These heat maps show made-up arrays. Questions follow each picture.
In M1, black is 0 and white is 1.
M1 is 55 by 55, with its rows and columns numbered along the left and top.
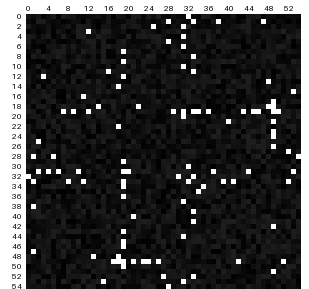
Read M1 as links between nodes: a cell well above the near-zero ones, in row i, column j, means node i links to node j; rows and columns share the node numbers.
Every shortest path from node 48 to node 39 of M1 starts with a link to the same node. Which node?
node 18
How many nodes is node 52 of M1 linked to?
2
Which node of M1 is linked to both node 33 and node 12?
node 19
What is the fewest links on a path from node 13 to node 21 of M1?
4
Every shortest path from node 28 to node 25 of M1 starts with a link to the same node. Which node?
node 1
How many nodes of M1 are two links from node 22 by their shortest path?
3
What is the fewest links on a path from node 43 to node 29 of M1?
2
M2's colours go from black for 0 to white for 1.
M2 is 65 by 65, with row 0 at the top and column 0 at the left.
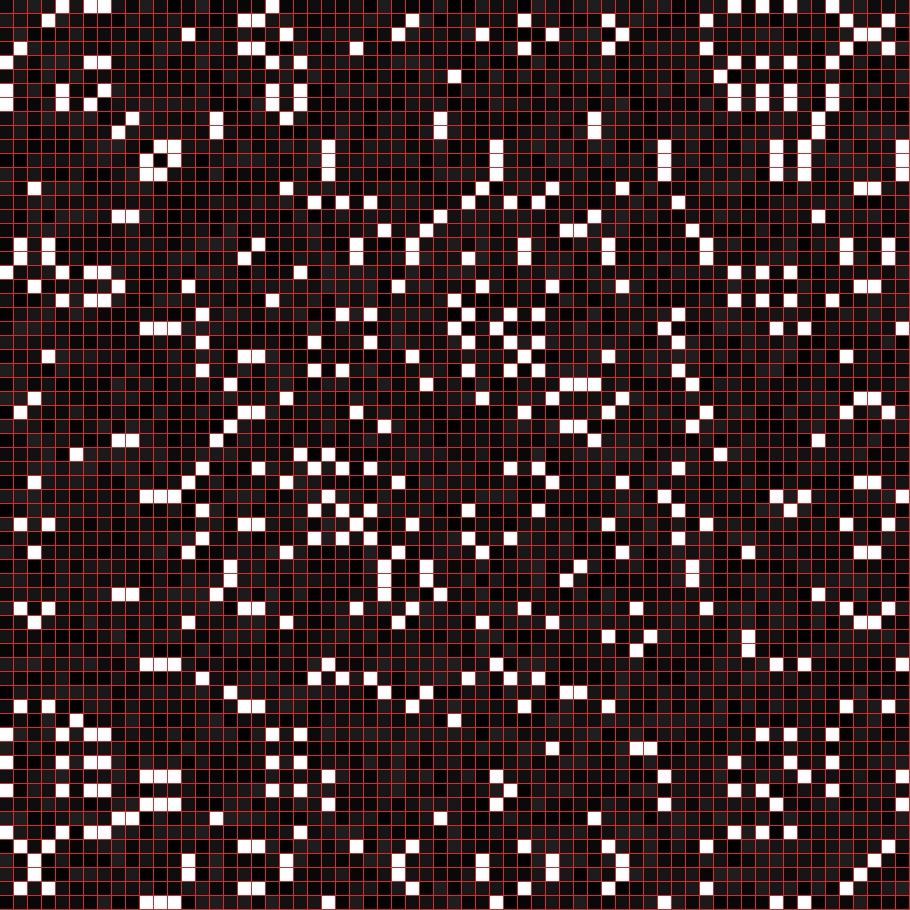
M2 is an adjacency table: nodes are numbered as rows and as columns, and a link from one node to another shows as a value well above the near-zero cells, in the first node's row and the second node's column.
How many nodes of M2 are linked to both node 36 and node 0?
1
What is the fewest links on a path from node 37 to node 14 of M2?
3
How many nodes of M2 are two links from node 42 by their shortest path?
6
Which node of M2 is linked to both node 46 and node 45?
node 53
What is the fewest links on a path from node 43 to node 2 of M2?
4
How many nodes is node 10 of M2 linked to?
8
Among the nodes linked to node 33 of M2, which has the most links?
node 18
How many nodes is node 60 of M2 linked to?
10
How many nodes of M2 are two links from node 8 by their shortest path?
9
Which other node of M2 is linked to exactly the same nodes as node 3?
node 29
